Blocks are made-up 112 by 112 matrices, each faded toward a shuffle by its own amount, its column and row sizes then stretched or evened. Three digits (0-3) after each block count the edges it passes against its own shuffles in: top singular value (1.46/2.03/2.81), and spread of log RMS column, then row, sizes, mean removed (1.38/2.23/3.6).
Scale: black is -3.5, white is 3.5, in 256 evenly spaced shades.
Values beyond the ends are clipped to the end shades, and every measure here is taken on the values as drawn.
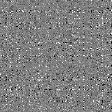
1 2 2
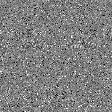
1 0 1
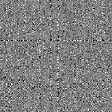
2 2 1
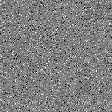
2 0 0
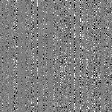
0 3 1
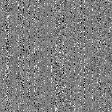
0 3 0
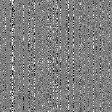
1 3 0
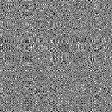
3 1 2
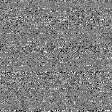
0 0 3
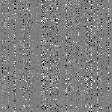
1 3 2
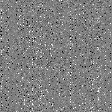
1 2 0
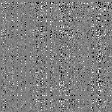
0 3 2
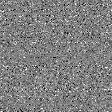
0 0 2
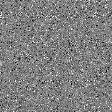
0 1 1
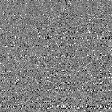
2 1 2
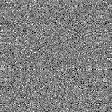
2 0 1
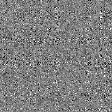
0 2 2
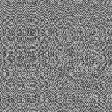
3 1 0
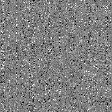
1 2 0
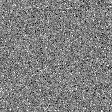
0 0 0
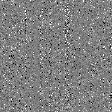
0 2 0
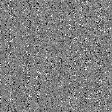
0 2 0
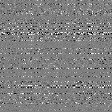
2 1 3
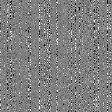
2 3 0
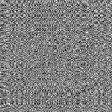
3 0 2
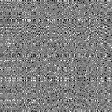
3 1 2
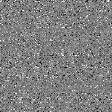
1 0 2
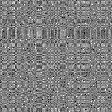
3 1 0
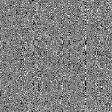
2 2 0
